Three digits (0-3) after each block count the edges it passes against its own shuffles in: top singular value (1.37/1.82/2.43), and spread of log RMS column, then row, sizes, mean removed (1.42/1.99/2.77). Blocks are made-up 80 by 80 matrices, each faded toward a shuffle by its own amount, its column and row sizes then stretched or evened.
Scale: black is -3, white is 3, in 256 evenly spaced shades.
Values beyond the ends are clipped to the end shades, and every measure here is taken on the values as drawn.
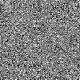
2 0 0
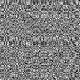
3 0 1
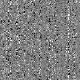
0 3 0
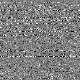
1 0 3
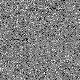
1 0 1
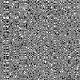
3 2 0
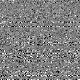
2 0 3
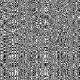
3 3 1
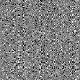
2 2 1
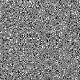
2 1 0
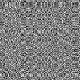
3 0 1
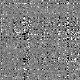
2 3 3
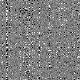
1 3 2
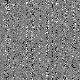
0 3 0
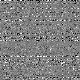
2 1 3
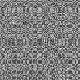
3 0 0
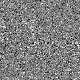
1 0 1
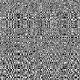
3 2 3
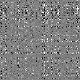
2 3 3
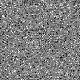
2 0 0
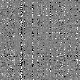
1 3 2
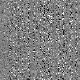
0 3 0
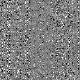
1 3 0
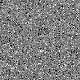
1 1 0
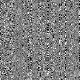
2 3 0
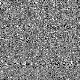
0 0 2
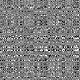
3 1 3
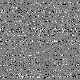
0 0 3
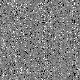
0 2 0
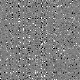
2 3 2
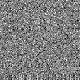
2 0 0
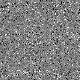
0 1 1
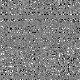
0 2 3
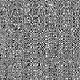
3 1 1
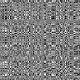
3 3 3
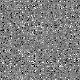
1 2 2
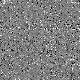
0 1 1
